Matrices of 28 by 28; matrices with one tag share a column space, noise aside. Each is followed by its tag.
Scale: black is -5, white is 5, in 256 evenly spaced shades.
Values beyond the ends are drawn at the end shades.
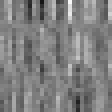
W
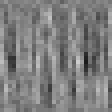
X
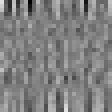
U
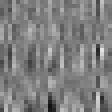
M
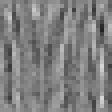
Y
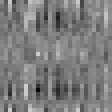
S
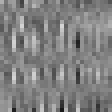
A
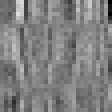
W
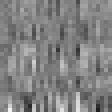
M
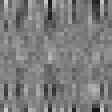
S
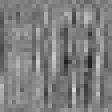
X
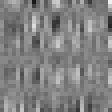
A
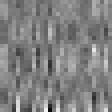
M
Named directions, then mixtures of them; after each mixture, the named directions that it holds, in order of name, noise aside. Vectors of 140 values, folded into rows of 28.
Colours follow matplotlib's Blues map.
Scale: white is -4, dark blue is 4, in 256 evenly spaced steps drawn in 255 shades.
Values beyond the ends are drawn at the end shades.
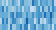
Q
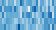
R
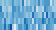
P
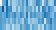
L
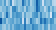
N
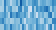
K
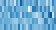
K, R.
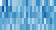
L.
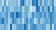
K, N, Q.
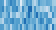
K.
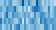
N, R.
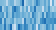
N, P, R.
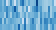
N, R.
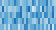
Q, R.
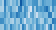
K.
